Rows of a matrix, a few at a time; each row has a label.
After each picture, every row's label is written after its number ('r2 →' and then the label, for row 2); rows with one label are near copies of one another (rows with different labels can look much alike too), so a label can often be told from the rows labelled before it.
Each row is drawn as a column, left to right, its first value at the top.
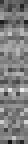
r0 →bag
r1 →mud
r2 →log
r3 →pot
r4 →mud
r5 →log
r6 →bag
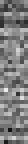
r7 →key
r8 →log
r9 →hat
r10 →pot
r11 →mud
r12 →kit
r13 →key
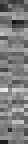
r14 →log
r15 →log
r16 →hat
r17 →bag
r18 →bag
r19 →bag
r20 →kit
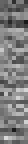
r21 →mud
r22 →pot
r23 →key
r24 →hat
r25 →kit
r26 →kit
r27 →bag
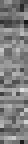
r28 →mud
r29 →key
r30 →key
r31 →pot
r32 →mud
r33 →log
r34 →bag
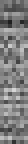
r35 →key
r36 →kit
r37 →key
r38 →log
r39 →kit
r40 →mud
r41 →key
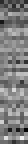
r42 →bag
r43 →pot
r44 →hat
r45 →log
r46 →hat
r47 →pot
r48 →hat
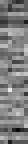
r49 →key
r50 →key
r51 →log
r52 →hat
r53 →hat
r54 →hat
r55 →mud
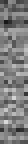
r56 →hat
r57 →bag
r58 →key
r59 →kit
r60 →hat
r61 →hat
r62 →mud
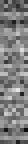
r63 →mud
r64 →hat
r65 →kit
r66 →bag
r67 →log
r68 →mud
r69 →hat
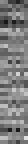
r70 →key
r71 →key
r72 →hat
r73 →bag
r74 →hat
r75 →bag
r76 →pot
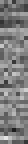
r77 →key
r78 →pot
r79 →key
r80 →hat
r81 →mud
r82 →kit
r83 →log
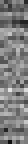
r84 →kit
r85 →hat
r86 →log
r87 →key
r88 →mud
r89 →key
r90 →bag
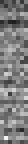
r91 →bag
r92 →pot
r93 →mud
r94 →bag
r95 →key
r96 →hat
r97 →kit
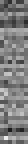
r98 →kit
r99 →pot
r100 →hat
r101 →key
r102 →hat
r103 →hat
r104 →key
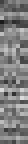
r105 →bag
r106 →mud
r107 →kit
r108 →mud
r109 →key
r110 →kit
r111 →kit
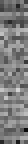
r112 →log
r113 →kit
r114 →mud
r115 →key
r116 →log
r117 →key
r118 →hat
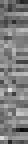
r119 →pot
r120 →key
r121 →log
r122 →mud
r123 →hat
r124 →hat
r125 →hat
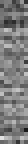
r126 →pot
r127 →key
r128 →key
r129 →bag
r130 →log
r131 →key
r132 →hat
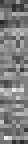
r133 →bag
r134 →pot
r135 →pot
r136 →log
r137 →kit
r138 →log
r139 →hat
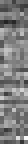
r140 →kit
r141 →mud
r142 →mud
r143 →bag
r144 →pot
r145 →log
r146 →pot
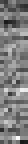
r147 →hat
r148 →bag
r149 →mud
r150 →key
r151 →pot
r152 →log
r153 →log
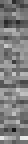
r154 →pot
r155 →key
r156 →key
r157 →hat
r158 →bag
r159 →pot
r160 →pot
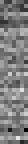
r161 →key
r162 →bag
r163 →hat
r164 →kit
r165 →pot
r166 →log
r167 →hat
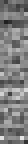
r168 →pot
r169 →bag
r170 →mud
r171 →kit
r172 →kit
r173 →pot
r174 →log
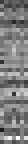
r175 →hat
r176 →pot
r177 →pot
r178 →mud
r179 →pot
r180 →bag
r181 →pot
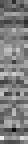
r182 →pot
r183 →mud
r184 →mud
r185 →hat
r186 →mud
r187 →pot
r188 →key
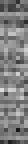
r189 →log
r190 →mud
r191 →log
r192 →log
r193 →hat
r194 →kit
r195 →mud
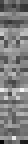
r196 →log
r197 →kit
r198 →mud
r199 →pot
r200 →kit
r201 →log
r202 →log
